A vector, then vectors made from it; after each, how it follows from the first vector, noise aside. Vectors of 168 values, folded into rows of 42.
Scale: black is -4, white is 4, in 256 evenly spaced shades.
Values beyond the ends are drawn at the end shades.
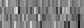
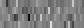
wrapped around, partly zeroed.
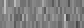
reversed, negated, shrunk.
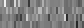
reversed, negated, partly zeroed.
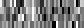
wrapped around, negated, scaled up.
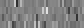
wrapped around, negated, partly zeroed.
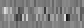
reversed, negated, partly zeroed.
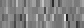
reversed, negated, partly zeroed.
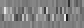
reversed, negated, partly zeroed.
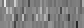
reversed, negated, partly zeroed.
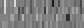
reversed, negated, partly zeroed.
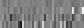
wrapped around, negated, partly zeroed.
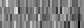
copied.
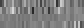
wrapped around, negated, partly zeroed.
